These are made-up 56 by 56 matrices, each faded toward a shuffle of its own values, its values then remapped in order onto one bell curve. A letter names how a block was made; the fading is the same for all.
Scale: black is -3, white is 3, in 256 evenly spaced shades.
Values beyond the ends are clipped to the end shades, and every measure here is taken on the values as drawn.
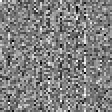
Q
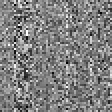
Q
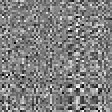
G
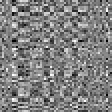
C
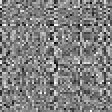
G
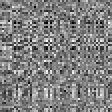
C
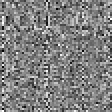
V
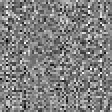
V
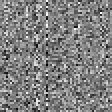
Q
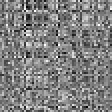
C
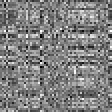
C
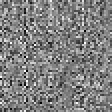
V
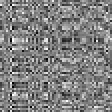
C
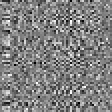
G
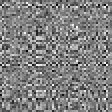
C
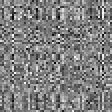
G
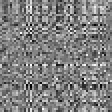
C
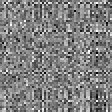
G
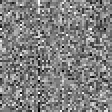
Q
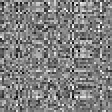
G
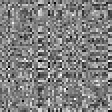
G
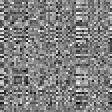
C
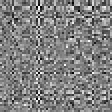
C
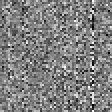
Q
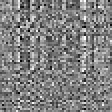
G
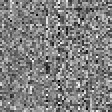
Q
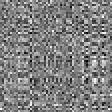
G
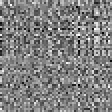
G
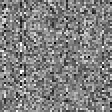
Q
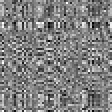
C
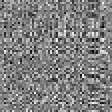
G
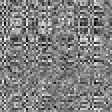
C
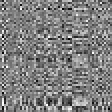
C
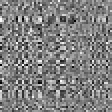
C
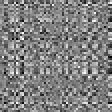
C
